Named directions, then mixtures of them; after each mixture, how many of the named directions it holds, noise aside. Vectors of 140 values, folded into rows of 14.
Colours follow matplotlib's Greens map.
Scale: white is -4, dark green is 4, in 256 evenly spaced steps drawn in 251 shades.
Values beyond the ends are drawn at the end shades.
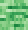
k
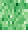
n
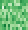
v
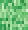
two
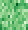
one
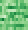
one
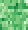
two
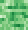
one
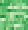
one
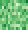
three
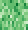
one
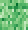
two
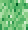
one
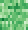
three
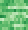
one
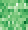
two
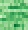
one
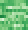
one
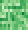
two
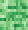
one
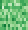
one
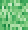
one
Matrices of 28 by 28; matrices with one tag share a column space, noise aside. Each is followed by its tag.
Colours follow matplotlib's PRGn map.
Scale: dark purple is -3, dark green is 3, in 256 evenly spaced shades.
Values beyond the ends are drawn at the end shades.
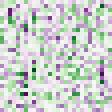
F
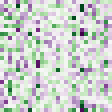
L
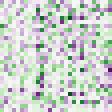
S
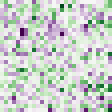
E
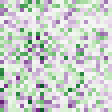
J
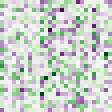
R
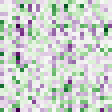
E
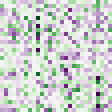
R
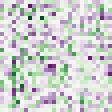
S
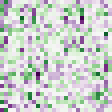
F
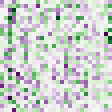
F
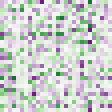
R
